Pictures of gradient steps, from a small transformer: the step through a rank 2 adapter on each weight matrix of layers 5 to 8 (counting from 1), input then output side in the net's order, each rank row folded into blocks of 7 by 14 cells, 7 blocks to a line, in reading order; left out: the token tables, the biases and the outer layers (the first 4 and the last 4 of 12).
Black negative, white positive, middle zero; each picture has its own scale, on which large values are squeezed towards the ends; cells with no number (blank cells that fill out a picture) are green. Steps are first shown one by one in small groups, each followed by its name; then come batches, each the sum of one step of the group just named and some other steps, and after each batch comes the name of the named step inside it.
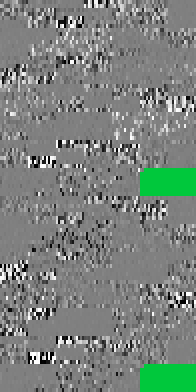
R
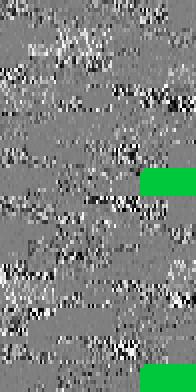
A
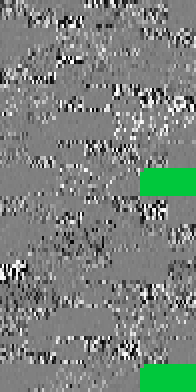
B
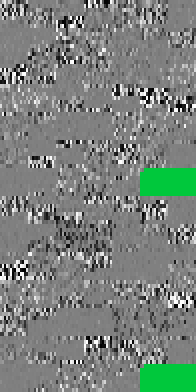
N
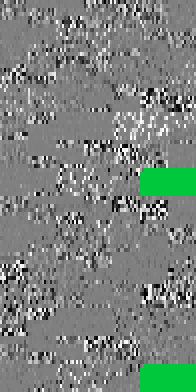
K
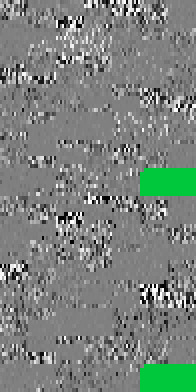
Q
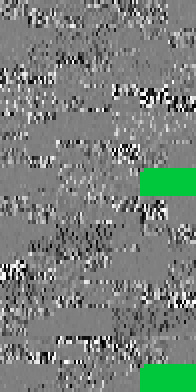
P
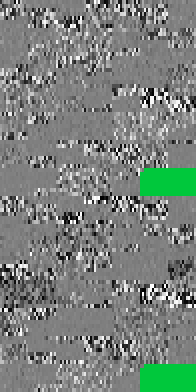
K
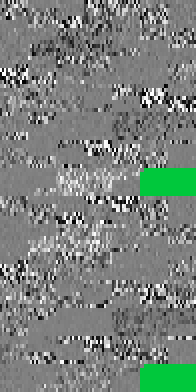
N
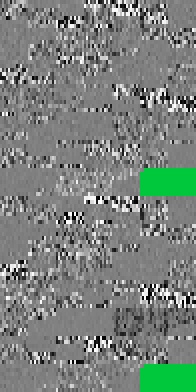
Q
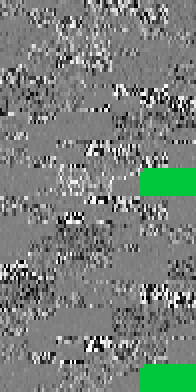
K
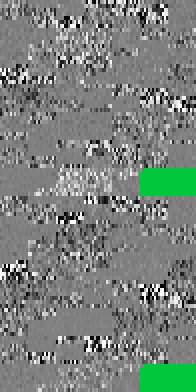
Q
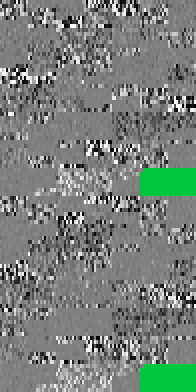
N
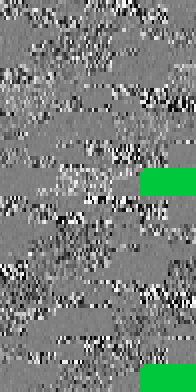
P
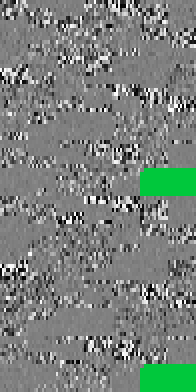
B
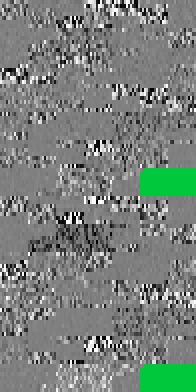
N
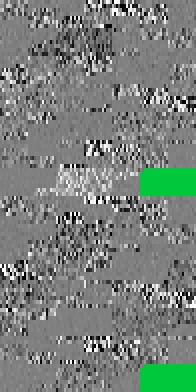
P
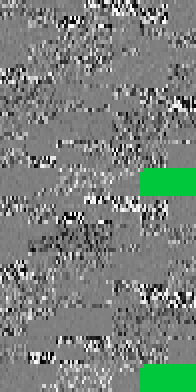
R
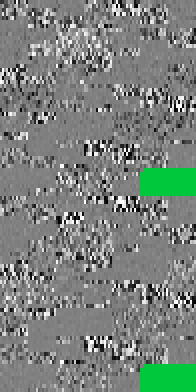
A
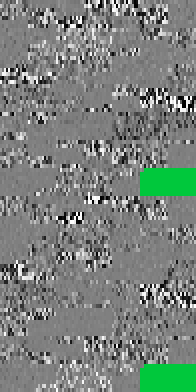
Q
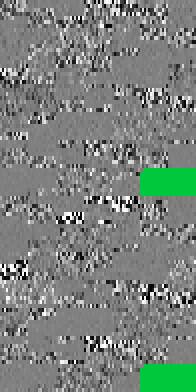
A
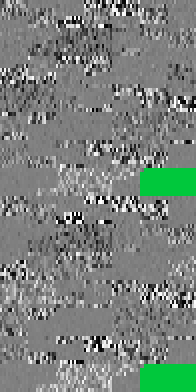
B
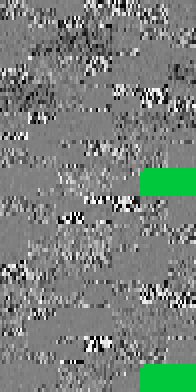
K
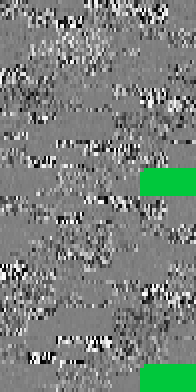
R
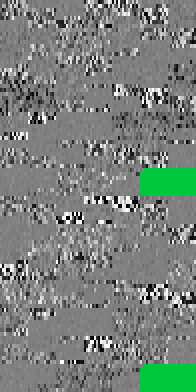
A
